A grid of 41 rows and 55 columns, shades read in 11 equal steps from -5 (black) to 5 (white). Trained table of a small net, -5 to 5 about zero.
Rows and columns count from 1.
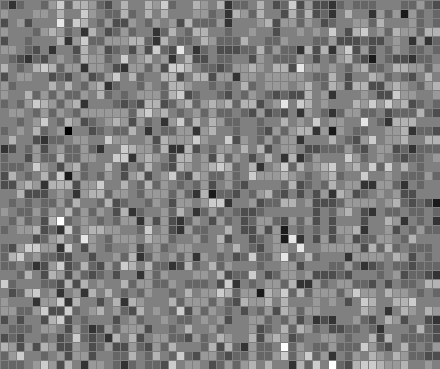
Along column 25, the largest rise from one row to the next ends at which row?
16
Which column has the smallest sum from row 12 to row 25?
52
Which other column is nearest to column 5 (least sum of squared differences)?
45
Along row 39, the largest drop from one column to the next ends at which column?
37
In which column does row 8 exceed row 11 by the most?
38
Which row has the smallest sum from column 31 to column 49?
13
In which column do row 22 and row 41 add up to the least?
27
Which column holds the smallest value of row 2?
51
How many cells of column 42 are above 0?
16
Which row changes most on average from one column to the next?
6
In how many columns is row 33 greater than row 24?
30
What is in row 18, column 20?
1
